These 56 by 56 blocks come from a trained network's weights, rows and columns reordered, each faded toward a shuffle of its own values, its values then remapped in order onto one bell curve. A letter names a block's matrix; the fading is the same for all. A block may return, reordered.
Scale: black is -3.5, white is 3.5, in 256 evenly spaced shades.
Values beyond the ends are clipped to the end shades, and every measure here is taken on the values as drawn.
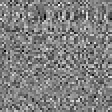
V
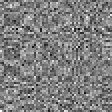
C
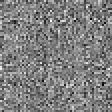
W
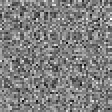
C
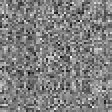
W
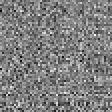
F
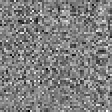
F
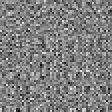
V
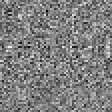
F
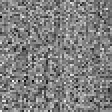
W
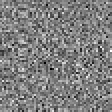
V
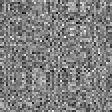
V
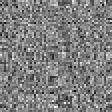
V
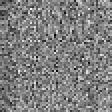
W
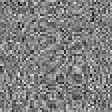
C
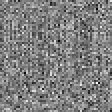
W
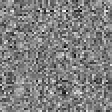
F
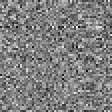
F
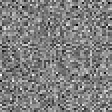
V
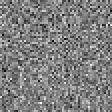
F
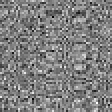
V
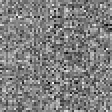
W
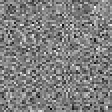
C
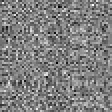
V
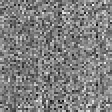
W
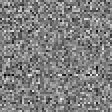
F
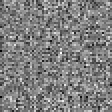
W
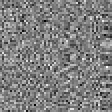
V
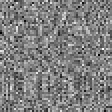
V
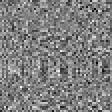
V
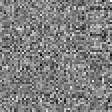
F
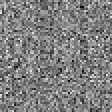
W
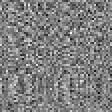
V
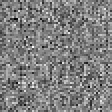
W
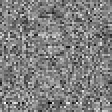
F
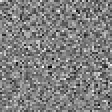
F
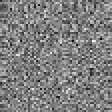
C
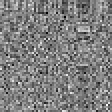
V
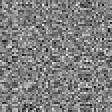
V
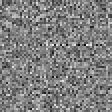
F
